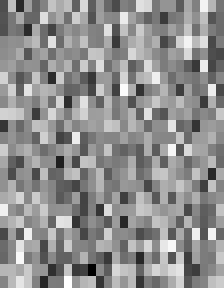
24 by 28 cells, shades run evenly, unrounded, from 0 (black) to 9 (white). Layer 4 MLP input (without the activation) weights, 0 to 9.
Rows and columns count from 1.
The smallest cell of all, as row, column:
23, 12
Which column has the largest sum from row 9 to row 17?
22
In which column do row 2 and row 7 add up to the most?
16
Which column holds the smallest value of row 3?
4
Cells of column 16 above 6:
6
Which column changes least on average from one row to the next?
2
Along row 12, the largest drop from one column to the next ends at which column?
11
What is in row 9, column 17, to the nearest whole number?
3
